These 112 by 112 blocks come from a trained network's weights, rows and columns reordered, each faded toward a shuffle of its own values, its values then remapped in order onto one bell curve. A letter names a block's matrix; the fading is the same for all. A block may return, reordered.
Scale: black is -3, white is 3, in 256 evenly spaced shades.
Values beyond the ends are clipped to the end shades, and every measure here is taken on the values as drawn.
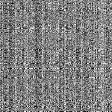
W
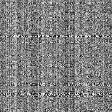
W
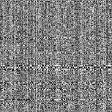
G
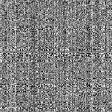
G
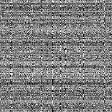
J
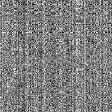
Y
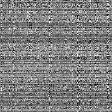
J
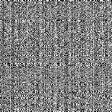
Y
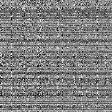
J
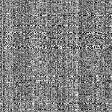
Y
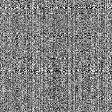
G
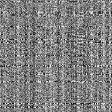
W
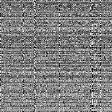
J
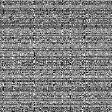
J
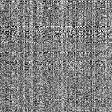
W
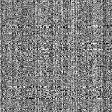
Y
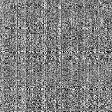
G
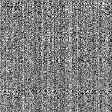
Y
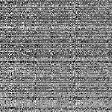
J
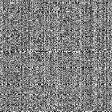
Y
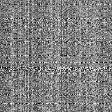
Y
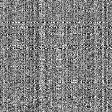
W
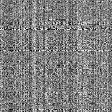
W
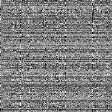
J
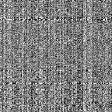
W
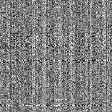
W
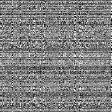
J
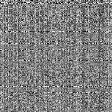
Y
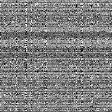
J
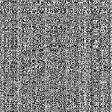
G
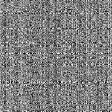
G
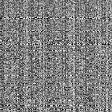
Y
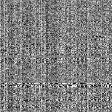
W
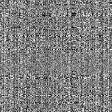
G
